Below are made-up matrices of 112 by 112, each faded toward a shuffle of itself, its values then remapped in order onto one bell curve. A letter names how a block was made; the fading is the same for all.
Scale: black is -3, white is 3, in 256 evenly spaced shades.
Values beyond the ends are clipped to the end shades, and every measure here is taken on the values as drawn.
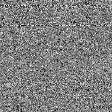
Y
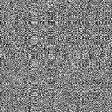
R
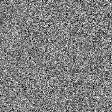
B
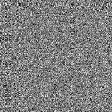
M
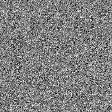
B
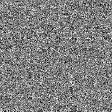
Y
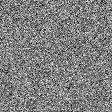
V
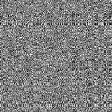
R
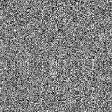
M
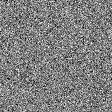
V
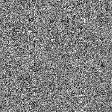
B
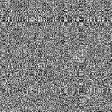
R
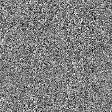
B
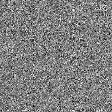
B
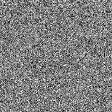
B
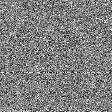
Y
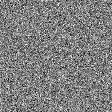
V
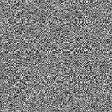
R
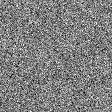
V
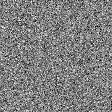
V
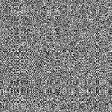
R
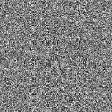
M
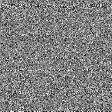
Y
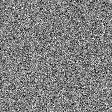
V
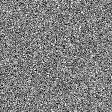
V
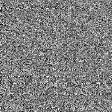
Y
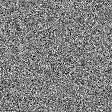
V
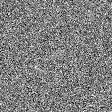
V
